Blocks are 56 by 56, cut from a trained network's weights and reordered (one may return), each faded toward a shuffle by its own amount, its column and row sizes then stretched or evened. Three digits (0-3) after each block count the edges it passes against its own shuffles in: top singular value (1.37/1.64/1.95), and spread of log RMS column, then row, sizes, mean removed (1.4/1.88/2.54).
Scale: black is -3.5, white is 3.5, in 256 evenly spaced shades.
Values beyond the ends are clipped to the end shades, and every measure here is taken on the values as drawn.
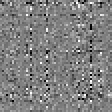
1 3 2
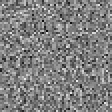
2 0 0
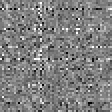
2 2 2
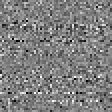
2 1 2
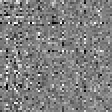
1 3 2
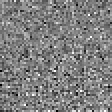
1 0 2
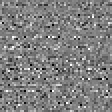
0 0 3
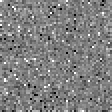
0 1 0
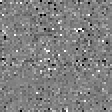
0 1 2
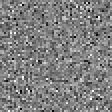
0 1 1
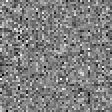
1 3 0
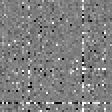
2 2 1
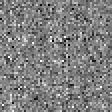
0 0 1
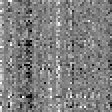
3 3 2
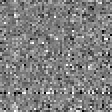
2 1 2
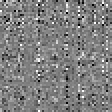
0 3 2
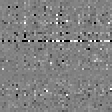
3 1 2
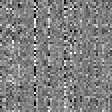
3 3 0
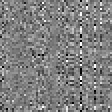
3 3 0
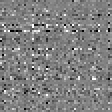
1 2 3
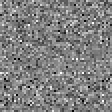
0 0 2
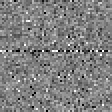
2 0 1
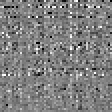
1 1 3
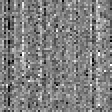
3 3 0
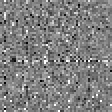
2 1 0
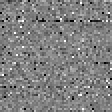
1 0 2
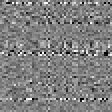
3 0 3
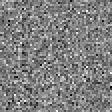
0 0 0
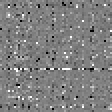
2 2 2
